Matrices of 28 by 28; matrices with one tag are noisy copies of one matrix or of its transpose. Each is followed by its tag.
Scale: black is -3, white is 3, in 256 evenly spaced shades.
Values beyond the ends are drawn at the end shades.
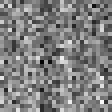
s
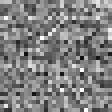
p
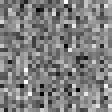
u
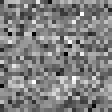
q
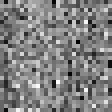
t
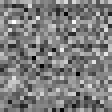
q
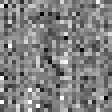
s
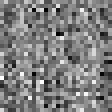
q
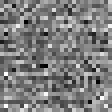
u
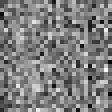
t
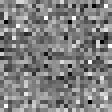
u
